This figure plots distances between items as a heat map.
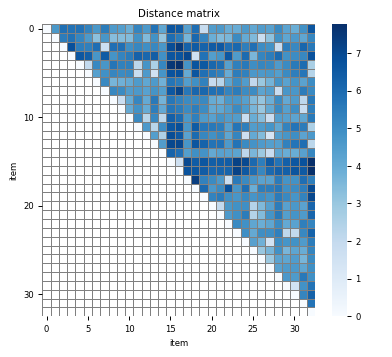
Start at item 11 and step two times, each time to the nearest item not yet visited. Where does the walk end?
13
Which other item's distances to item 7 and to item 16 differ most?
2
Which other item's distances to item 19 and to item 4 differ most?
32
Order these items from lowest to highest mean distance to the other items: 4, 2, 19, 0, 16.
0, 4, 19, 2, 16
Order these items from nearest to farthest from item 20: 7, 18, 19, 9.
9, 18, 19, 7
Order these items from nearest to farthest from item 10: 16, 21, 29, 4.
29, 21, 4, 16
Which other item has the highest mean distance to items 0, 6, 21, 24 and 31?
15
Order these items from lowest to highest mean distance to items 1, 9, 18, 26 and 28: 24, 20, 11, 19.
20, 24, 11, 19
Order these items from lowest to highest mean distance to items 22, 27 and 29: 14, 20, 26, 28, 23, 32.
14, 26, 23, 20, 28, 32
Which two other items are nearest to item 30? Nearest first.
29, 23
